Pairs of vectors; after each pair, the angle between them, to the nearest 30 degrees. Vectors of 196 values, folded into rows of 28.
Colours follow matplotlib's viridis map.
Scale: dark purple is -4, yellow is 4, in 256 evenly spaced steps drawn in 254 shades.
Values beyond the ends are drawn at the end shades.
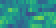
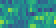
30 degrees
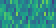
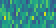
30 degrees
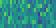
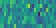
30 degrees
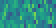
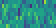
60 degrees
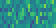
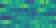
90 degrees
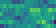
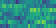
30 degrees
